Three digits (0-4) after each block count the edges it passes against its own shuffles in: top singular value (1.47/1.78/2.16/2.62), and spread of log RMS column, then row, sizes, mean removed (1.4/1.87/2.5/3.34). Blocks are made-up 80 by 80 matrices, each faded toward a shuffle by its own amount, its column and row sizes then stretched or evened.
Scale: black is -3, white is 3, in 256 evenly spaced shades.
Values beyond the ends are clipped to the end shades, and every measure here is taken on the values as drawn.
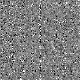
1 3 1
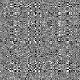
4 3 3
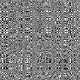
4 4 3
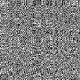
3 2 1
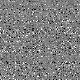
0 1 3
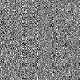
3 3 0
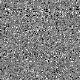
0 2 2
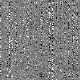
1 4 0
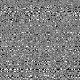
3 0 4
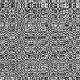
4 1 4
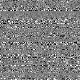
2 1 4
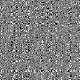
3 3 3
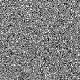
2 0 0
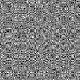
4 1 2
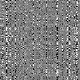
4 4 1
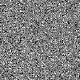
1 2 1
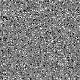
1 0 1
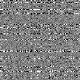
3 2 4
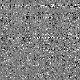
2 2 3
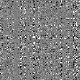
1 4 3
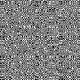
4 0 2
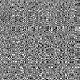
4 0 3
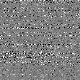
0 0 4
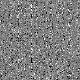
2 3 0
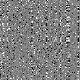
3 3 0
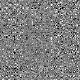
1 3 3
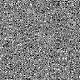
2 0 1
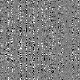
2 4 1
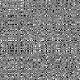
4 2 3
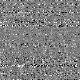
0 1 4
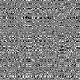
4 1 4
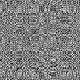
4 0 2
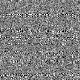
2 1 3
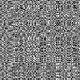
4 2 1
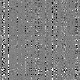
3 4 2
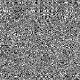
2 0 3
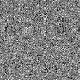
2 1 0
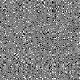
3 1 1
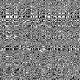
4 1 3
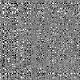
3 3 3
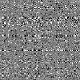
3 2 3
